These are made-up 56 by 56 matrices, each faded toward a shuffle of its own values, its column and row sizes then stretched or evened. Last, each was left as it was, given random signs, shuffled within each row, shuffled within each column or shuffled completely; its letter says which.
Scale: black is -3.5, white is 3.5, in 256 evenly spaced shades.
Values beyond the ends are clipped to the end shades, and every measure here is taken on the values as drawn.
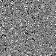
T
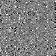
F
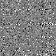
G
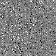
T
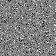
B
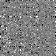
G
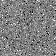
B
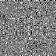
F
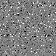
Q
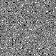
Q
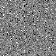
T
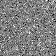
B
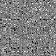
F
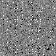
G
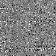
G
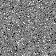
B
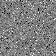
B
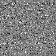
Q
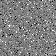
B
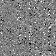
T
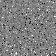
B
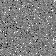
B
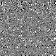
G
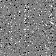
T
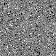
T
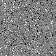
T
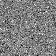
B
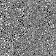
T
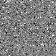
Q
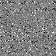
Q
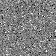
B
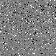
Q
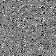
G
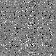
G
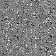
T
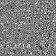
F
